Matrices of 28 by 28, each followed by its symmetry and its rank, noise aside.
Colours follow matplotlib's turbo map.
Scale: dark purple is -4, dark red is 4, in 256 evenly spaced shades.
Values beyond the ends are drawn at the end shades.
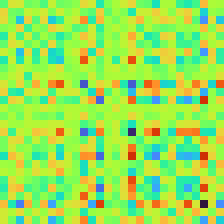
symmetric, rank two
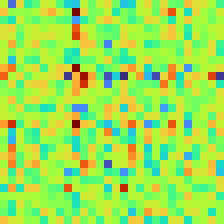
no symmetry, rank four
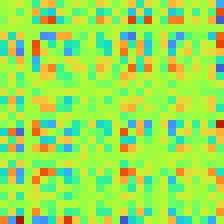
antisymmetric, rank two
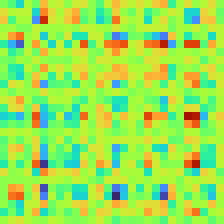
antisymmetric, rank two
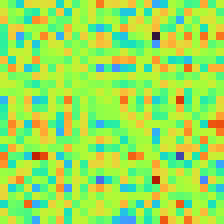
antisymmetric, rank four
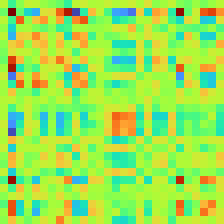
symmetric, rank two
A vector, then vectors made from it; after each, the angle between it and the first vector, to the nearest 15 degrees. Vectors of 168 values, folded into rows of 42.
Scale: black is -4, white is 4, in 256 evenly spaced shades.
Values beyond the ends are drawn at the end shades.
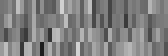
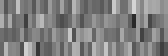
75 degrees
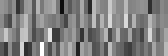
165 degrees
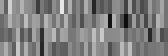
60 degrees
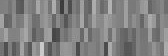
150 degrees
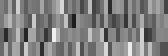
45 degrees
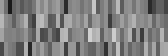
105 degrees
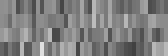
150 degrees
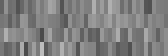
135 degrees
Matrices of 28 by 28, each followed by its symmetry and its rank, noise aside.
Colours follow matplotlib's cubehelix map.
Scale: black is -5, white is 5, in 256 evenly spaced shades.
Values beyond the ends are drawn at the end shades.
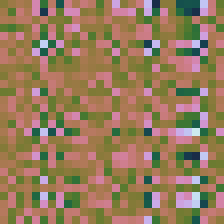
no symmetry, rank one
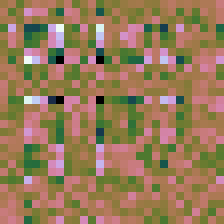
symmetric, rank one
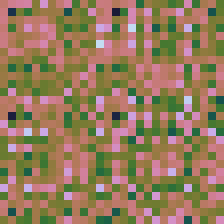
symmetric, rank two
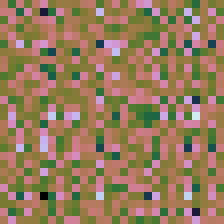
no symmetry, rank three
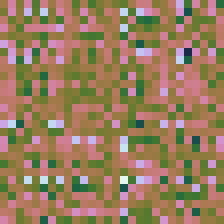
no symmetry, rank three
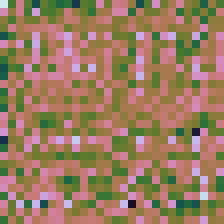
no symmetry, rank three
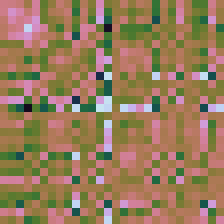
symmetric, rank three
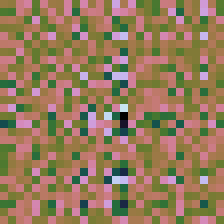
no symmetry, rank two
